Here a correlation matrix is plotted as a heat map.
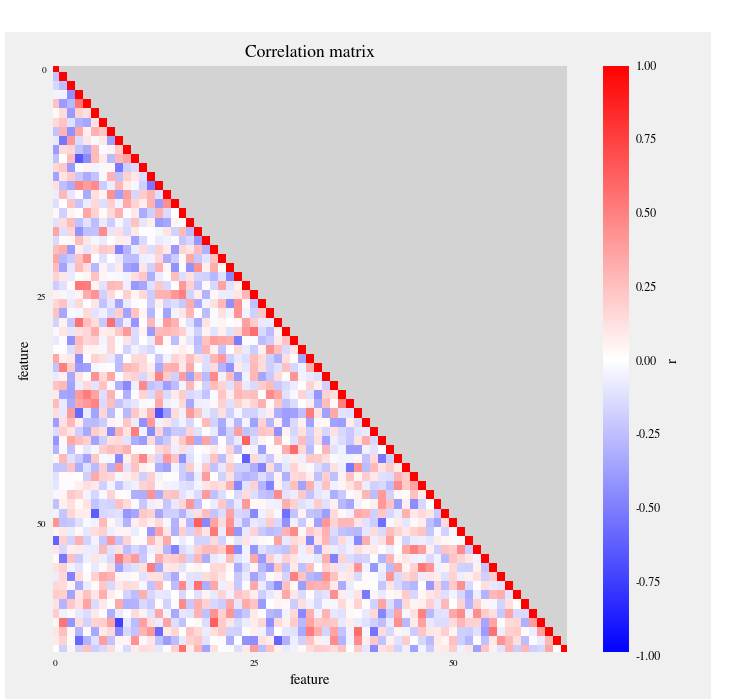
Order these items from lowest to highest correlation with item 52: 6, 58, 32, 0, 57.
0, 32, 58, 6, 57
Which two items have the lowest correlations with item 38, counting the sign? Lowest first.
13, 3
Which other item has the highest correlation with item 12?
55
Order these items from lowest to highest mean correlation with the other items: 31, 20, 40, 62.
40, 31, 62, 20
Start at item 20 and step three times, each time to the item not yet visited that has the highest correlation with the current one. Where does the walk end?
33
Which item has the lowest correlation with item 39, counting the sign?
58
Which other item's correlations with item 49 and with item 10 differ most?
5
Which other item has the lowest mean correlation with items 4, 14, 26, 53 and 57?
44
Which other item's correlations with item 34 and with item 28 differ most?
57
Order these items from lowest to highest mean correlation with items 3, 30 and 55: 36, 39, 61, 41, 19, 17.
17, 39, 41, 36, 19, 61
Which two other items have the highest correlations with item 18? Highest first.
50, 57
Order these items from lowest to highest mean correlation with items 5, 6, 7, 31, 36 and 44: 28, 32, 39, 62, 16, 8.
39, 62, 32, 8, 16, 28
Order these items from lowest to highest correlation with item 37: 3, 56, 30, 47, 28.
30, 47, 56, 28, 3
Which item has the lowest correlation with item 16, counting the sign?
43
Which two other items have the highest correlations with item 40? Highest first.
10, 23
